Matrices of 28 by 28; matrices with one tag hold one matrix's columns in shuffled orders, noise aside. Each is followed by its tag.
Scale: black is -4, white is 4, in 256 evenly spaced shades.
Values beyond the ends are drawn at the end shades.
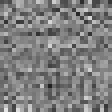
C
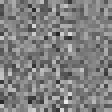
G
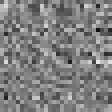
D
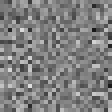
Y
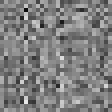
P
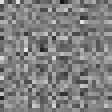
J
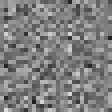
G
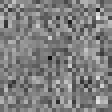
P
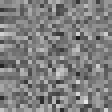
G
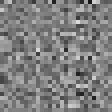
J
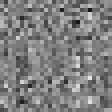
P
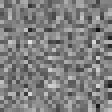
Y
